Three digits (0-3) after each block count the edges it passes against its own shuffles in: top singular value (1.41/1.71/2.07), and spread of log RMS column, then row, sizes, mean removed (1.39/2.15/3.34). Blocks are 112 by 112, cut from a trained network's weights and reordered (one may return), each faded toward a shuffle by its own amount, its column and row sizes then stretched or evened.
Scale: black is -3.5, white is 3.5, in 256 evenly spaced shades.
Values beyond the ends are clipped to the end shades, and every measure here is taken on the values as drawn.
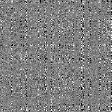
2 3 2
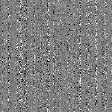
0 3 1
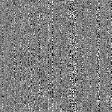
2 3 0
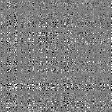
0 3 3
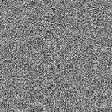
3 1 0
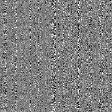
2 3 0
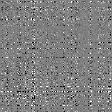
2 3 3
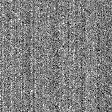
2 1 0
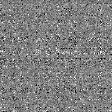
0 2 2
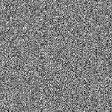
2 2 0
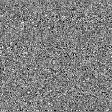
1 0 2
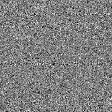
1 0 2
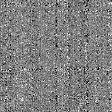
1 2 2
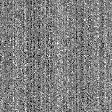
3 2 1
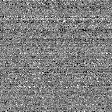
2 0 2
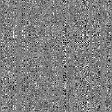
2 3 2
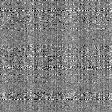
3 0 3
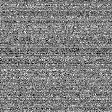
3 0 2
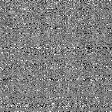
0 0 3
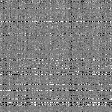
3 1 3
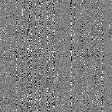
0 3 1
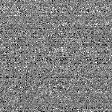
1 1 2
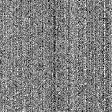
3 2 0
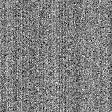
2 0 0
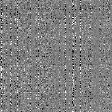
1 3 1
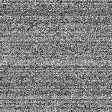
3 1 0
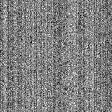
3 0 1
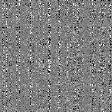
0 3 2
